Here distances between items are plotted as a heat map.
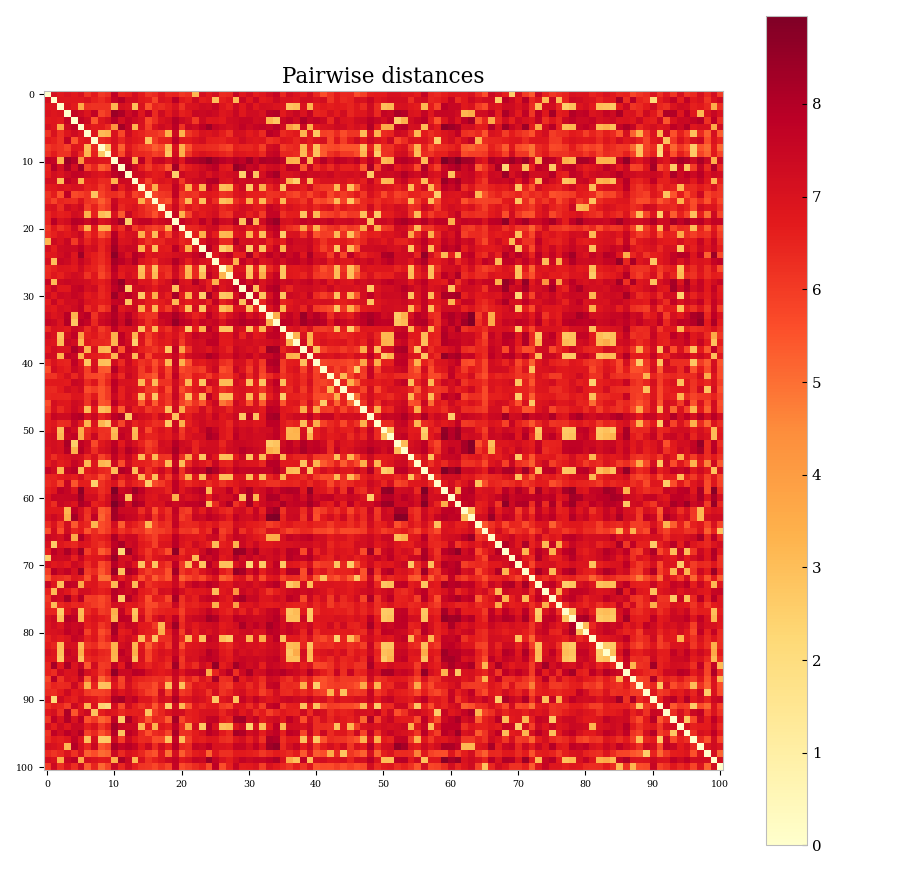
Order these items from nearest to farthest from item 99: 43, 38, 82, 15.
82, 15, 43, 38
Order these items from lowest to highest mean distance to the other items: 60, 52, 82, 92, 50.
82, 50, 92, 52, 60
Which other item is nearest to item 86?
61
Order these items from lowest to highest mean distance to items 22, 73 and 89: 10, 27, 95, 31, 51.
51, 10, 27, 31, 95
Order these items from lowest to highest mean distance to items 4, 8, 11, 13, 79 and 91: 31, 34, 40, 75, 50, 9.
9, 40, 75, 50, 34, 31
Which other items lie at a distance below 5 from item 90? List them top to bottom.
1, 25, 28, 67, 74, 76
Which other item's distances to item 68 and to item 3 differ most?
11
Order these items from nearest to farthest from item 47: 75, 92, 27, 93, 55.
55, 93, 75, 27, 92
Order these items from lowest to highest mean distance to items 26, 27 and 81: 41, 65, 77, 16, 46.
16, 46, 41, 65, 77
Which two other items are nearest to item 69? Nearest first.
0, 22
